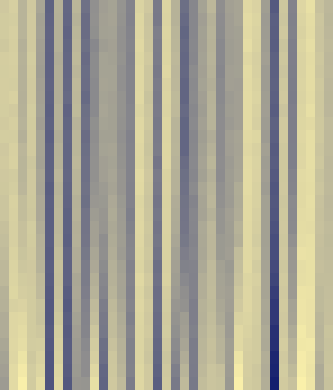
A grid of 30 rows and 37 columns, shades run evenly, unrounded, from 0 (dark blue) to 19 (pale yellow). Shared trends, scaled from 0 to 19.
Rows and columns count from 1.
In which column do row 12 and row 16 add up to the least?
31
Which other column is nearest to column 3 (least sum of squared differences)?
7
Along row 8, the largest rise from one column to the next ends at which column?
32
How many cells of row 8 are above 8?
32
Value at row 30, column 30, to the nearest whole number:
13
